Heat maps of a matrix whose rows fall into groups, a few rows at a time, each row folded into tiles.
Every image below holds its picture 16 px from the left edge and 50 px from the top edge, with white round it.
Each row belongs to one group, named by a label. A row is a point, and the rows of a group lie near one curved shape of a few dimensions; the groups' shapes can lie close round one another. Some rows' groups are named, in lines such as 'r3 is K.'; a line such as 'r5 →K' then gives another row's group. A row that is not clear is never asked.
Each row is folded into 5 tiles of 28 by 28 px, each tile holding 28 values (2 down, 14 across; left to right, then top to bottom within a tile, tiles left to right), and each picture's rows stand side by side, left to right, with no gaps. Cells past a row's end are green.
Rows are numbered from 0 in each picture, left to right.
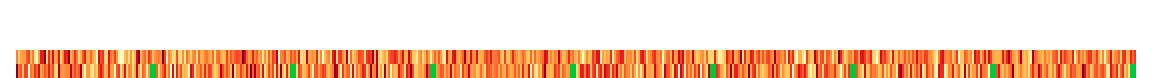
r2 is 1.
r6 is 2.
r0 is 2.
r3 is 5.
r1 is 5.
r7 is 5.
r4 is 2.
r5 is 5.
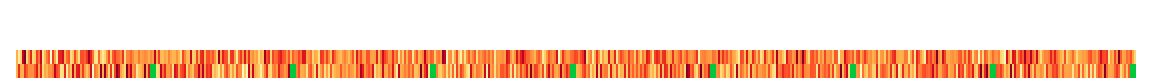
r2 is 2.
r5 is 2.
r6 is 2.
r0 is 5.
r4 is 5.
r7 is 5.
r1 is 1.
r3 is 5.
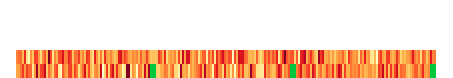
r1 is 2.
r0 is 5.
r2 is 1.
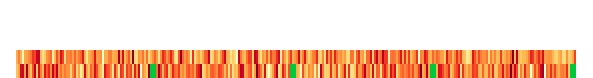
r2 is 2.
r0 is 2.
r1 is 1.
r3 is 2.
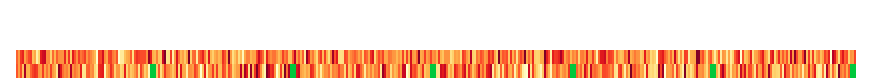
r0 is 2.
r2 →5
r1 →5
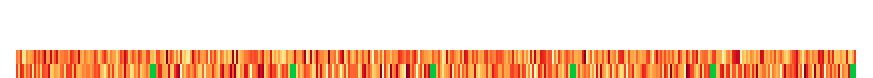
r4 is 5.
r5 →2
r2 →5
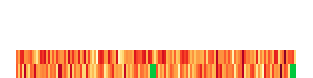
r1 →2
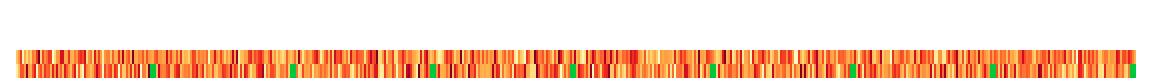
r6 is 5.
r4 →5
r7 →2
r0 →2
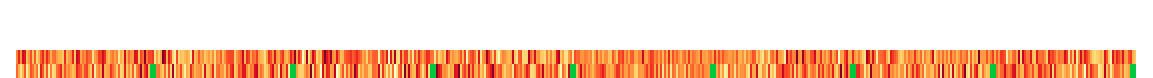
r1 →5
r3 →2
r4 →1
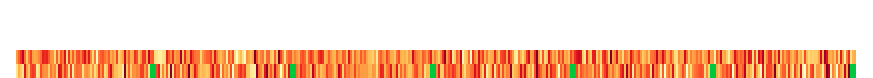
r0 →2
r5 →5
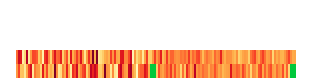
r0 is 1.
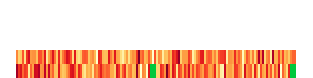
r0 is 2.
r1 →2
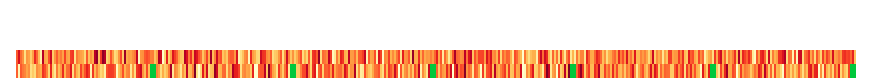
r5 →2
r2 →2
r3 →5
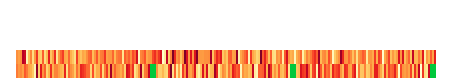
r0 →5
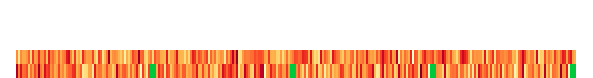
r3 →2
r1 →2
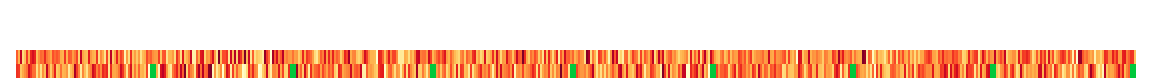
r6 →5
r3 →2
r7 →2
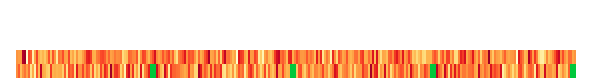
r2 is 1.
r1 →2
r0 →5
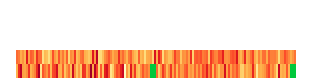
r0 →2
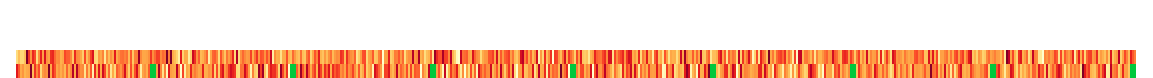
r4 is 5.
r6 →1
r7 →5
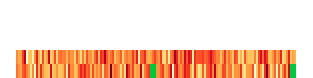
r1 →5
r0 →5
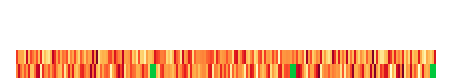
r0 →2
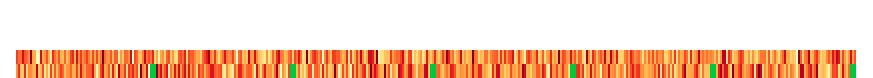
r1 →2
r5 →1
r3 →5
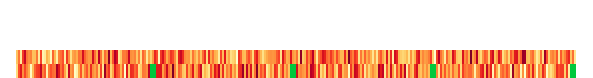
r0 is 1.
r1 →1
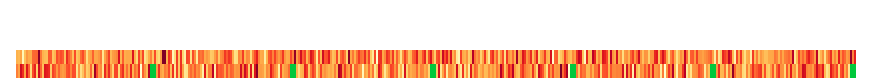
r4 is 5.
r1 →5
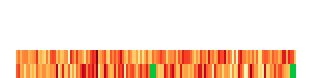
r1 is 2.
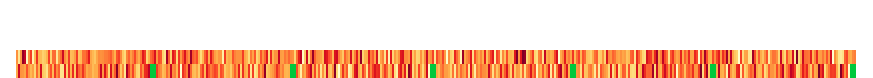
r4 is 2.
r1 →5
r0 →5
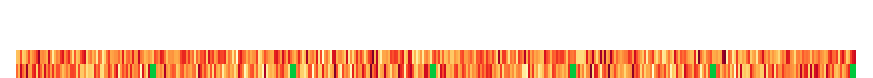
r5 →5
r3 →1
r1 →2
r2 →1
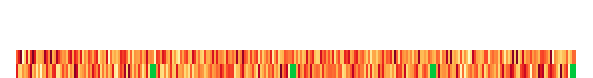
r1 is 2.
